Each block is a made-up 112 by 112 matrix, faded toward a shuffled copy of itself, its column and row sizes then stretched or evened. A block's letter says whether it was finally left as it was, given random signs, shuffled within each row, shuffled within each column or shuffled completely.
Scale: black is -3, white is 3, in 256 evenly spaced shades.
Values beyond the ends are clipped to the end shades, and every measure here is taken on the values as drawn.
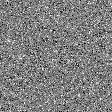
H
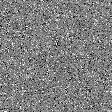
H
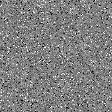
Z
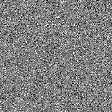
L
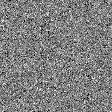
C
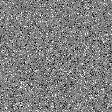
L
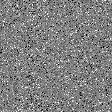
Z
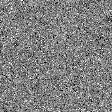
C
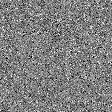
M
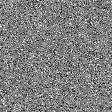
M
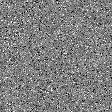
H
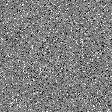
M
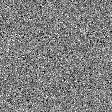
M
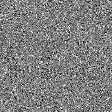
L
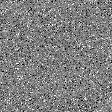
Z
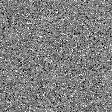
M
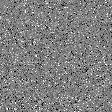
M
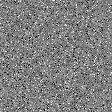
C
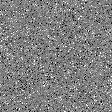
H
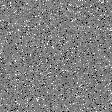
H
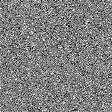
M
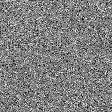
M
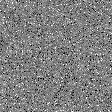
H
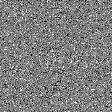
L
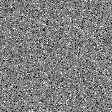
C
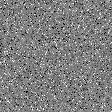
H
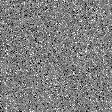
C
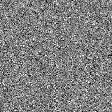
L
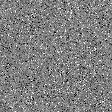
C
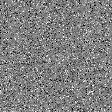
L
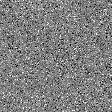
C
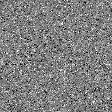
Z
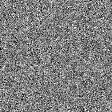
Z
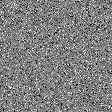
H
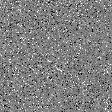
Z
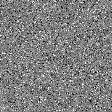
M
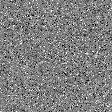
M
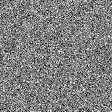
M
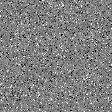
L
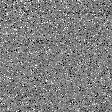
M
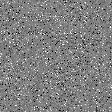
Z
